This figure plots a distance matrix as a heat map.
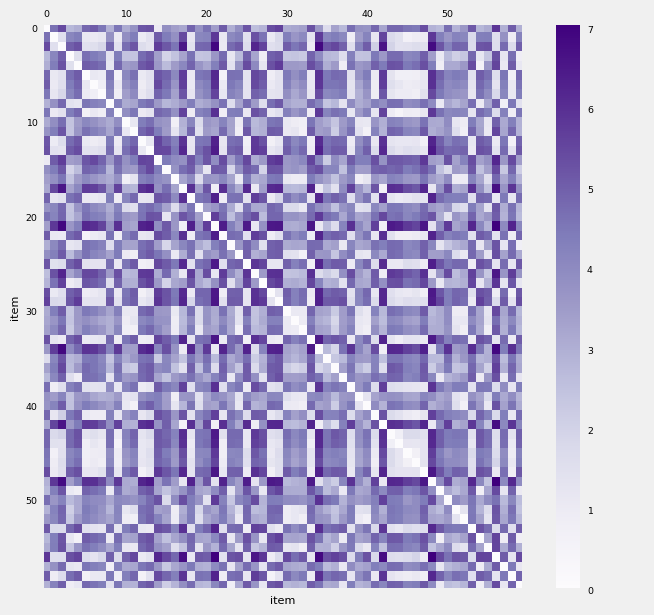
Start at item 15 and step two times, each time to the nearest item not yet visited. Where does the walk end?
50
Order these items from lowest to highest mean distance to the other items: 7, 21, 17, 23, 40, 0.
7, 40, 23, 0, 17, 21
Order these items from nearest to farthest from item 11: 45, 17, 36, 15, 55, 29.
55, 36, 17, 15, 45, 29
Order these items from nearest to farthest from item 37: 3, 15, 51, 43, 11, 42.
3, 15, 51, 11, 42, 43
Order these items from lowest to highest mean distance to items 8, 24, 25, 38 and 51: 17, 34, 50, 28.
28, 50, 17, 34
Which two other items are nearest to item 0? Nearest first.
14, 35
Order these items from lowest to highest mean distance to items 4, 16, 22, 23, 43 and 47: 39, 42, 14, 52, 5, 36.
5, 39, 52, 36, 14, 42
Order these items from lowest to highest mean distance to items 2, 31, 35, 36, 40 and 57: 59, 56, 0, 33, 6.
59, 0, 6, 33, 56
